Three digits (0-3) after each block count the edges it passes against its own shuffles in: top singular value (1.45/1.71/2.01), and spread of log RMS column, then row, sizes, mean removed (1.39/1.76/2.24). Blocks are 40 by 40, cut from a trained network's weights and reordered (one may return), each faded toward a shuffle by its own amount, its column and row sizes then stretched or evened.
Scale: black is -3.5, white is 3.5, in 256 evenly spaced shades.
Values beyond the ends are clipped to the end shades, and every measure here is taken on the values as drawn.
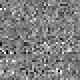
0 1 3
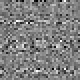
2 0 3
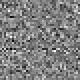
2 1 1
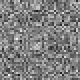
3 0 1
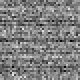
2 0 1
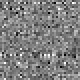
1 1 3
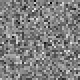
0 0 1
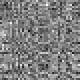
3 1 2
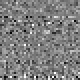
0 0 3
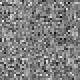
0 0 1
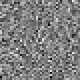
2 2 0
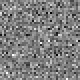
0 0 2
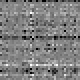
3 3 3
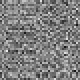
3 0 0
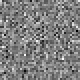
1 2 1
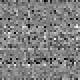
0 2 3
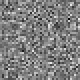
2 1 0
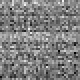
2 3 0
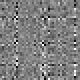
3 3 1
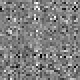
0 1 3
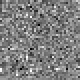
0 1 1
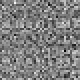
3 1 1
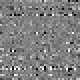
2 2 3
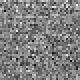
0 2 1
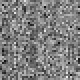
1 1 0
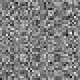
3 3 0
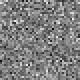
0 1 1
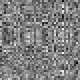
3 3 0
